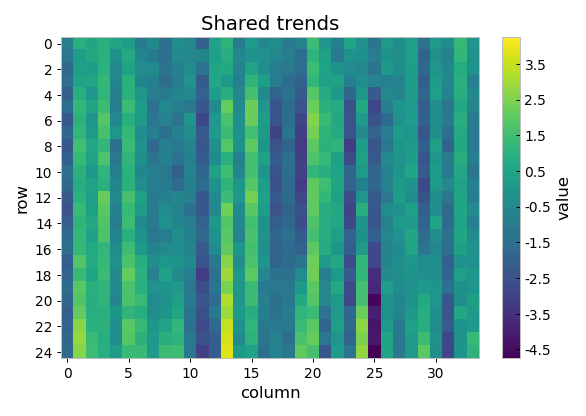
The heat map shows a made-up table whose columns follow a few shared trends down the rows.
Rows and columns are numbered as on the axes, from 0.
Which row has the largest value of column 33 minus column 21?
24
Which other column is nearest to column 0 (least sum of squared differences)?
18
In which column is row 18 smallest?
25
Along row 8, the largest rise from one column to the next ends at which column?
20
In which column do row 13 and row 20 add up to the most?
13
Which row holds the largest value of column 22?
8
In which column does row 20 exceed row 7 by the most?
19
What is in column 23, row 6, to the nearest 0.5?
-2.5
